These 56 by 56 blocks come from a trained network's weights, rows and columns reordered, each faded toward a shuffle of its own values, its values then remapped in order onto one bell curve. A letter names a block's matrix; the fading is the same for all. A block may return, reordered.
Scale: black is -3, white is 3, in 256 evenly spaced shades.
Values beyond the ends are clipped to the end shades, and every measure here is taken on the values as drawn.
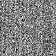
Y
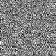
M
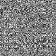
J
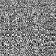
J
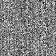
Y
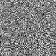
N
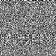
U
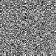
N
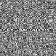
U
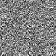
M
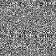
J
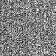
Y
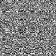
U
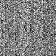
Y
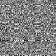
U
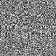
J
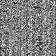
Y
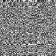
U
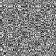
N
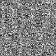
J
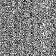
Y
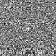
J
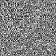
J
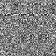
U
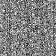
Y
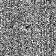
Y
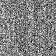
Y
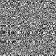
J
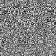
J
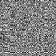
U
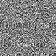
M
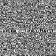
J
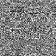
J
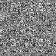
J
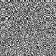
N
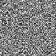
M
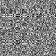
U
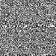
J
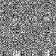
M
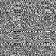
U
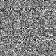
J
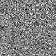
U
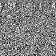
J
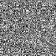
J
